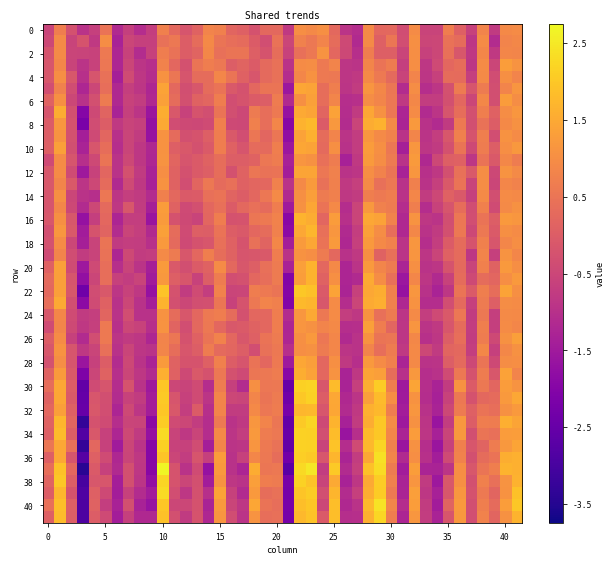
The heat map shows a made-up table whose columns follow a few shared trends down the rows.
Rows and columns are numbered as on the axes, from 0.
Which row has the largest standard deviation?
37
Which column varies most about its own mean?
3
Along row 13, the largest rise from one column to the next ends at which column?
10
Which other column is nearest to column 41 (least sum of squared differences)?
1
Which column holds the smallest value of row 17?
21
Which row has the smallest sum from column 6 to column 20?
35
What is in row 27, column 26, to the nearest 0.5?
-1
